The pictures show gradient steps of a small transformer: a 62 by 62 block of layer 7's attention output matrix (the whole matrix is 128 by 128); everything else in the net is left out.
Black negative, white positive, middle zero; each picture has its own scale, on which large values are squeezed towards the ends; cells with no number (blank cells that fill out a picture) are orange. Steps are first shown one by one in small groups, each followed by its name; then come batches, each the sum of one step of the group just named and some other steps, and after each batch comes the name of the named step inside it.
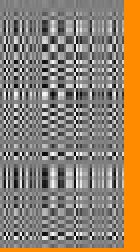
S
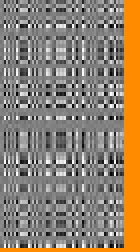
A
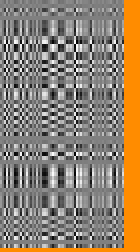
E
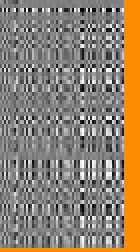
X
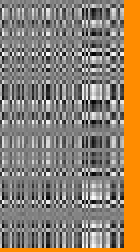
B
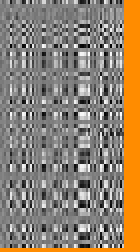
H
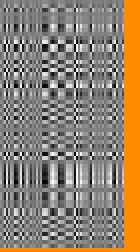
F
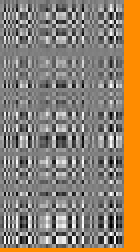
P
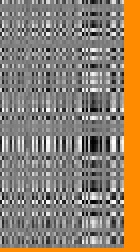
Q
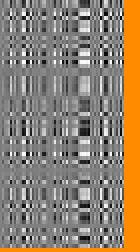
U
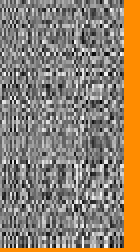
B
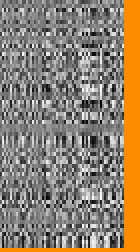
B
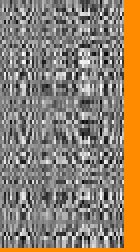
U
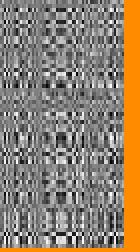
P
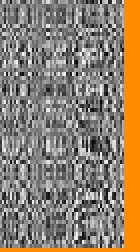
Q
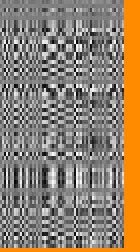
E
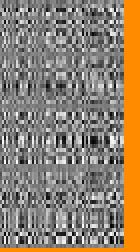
P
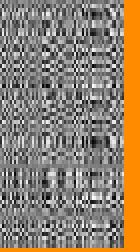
B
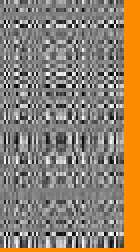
A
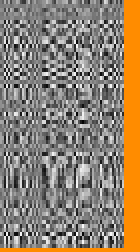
E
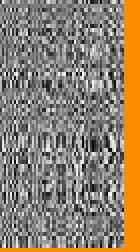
Q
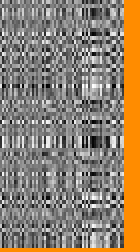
B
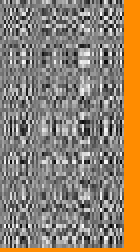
U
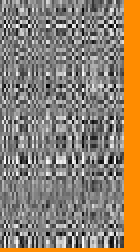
A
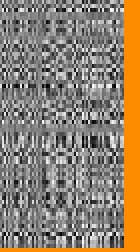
B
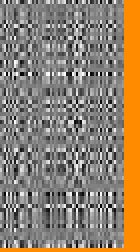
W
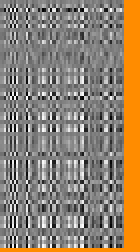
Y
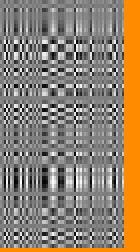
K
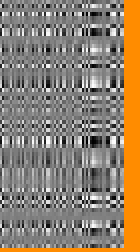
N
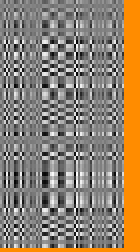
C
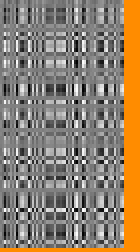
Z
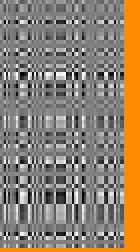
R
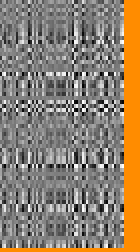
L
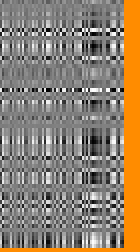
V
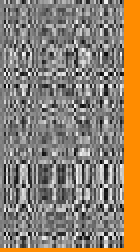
K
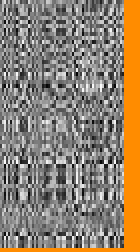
R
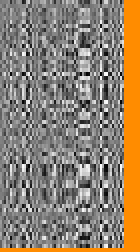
L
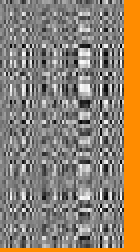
W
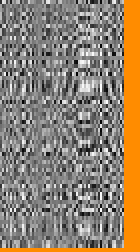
W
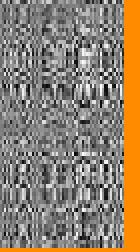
Z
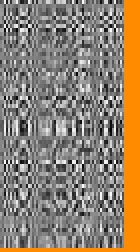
W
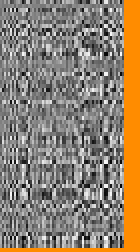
V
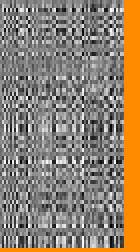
Y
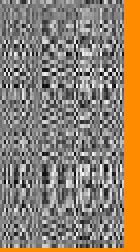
C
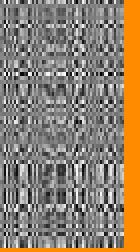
W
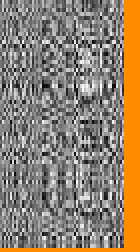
C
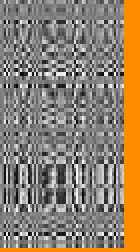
R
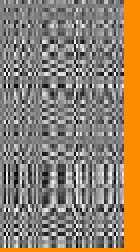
C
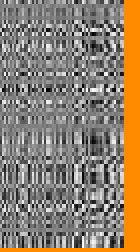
V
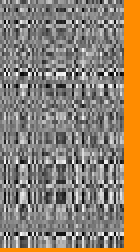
R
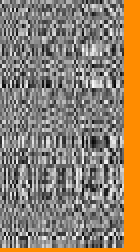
N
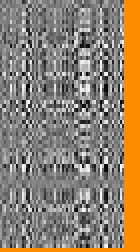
L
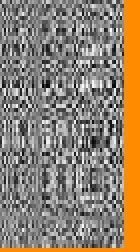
N
